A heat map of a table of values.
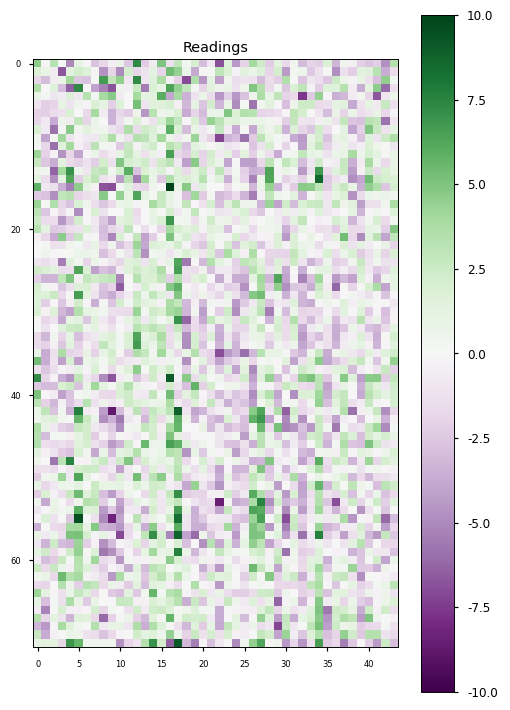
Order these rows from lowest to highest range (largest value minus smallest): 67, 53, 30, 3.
30, 67, 3, 53
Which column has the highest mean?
17
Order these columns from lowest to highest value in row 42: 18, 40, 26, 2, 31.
2, 18, 40, 31, 26
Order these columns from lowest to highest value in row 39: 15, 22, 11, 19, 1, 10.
1, 15, 22, 10, 11, 19
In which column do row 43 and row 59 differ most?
22
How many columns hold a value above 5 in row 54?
4
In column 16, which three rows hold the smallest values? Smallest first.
70, 57, 4
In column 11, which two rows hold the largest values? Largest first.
13, 48
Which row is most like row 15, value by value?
38
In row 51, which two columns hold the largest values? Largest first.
34, 19
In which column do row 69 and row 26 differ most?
29
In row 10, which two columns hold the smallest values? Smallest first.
2, 32
